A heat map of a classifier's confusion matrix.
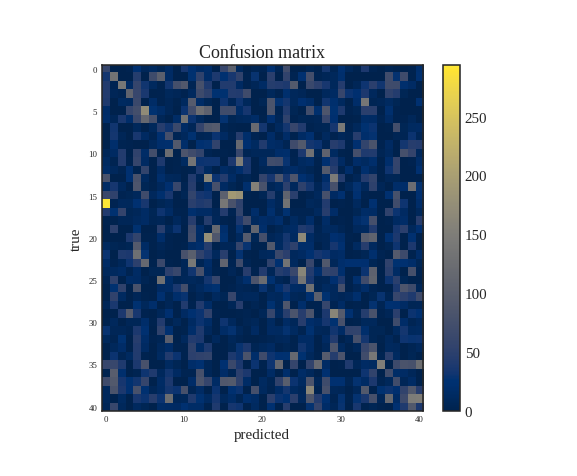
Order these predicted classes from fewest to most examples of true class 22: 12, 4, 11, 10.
12, 10, 11, 4
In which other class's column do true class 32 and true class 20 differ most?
13
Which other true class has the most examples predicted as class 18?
20
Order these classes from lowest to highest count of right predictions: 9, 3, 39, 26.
9, 3, 26, 39
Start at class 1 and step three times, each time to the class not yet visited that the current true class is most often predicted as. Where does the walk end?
37
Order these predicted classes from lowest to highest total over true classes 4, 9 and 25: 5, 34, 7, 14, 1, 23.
5, 23, 1, 14, 7, 34
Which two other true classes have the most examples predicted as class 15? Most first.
16, 23
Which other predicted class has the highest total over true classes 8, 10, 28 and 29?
26
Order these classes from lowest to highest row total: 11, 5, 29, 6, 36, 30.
30, 36, 6, 11, 29, 5
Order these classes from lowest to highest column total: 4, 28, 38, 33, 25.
38, 25, 33, 28, 4
